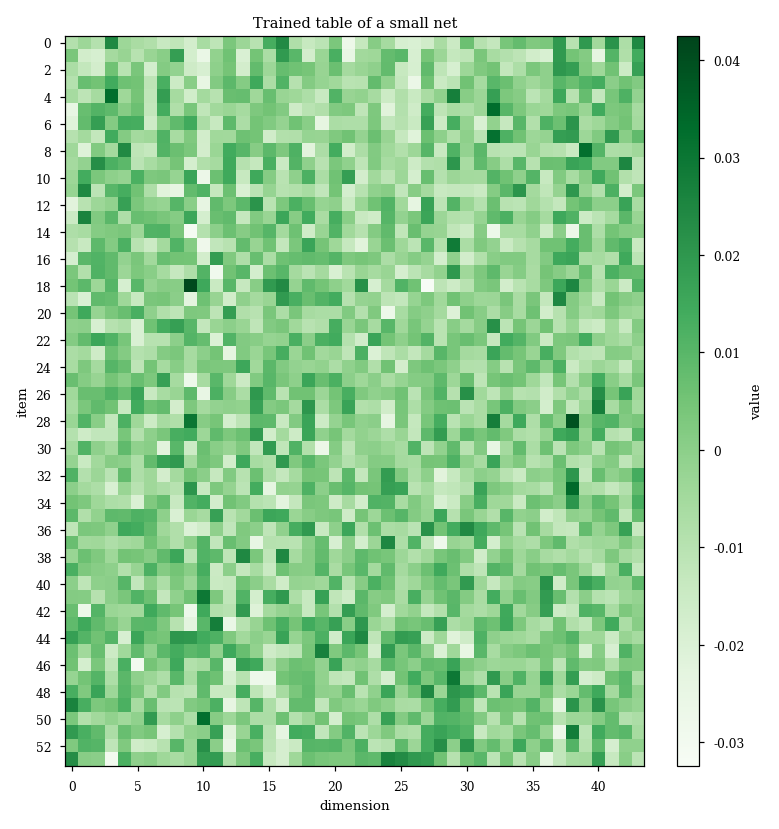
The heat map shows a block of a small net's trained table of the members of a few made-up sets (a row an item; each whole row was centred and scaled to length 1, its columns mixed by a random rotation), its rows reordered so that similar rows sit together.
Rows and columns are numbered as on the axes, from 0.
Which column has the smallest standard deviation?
35
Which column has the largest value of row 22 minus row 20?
24
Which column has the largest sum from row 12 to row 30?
18
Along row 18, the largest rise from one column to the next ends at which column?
9
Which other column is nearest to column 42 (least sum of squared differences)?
2
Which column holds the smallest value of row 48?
15
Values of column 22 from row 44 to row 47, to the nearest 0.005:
0.025 0.005 0 0.005
